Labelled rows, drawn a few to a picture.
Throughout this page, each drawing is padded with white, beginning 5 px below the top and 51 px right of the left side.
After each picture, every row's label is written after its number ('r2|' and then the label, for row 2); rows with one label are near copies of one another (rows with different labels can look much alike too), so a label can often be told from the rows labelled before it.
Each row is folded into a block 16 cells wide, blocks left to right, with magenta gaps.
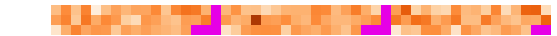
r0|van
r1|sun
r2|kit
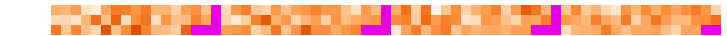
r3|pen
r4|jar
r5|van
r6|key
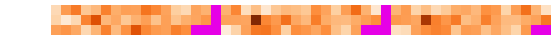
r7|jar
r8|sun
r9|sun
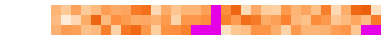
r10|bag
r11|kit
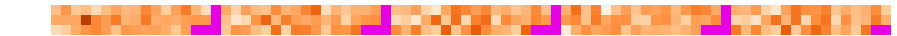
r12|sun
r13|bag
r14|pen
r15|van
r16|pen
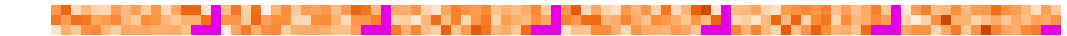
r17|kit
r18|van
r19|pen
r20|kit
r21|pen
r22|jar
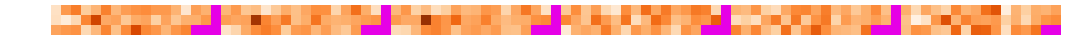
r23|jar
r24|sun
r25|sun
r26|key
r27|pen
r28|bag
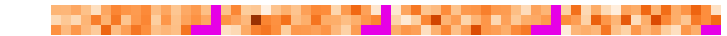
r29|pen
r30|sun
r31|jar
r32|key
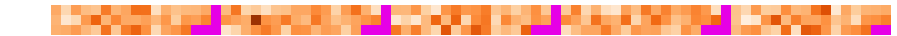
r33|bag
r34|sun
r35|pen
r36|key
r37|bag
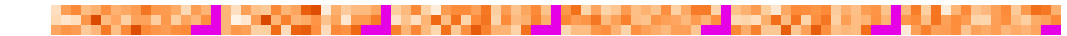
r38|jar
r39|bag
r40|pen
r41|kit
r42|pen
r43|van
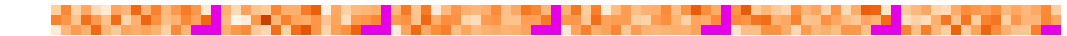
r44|key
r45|bag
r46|van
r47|van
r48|kit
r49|pen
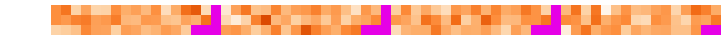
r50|kit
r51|jar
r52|key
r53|van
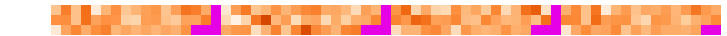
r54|van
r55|jar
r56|kit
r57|van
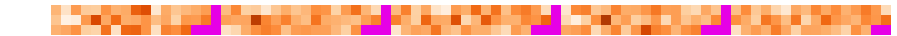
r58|bag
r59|sun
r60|key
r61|jar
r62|key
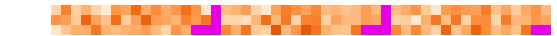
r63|key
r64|pen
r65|pen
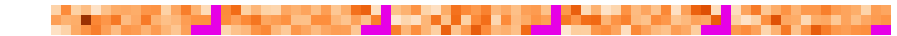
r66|sun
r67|kit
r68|pen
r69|kit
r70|jar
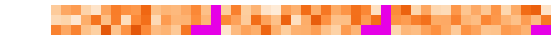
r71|pen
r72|key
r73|kit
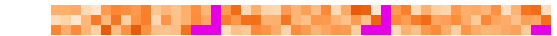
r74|pen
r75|kit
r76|kit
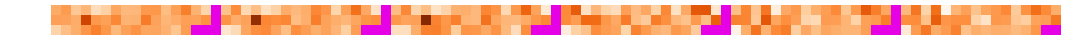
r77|sun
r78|sun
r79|sun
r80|kit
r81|van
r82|van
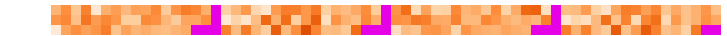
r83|van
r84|pen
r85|kit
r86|pen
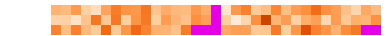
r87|pen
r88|jar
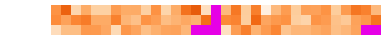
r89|kit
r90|van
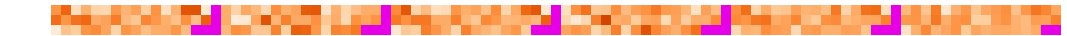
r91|kit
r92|bag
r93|kit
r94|jar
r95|kit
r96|van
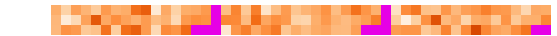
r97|bag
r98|van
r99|jar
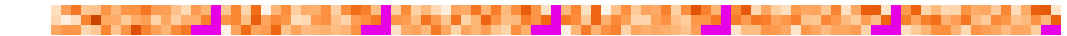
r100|jar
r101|van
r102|key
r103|van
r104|kit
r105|kit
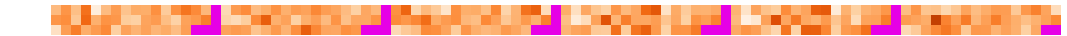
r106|van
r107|jar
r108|kit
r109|bag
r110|bag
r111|sun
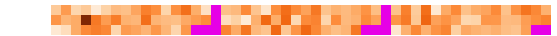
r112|sun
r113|pen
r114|van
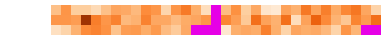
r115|sun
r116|key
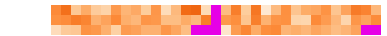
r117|kit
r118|van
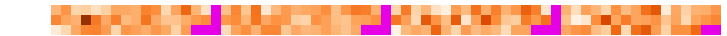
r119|sun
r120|van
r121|key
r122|bag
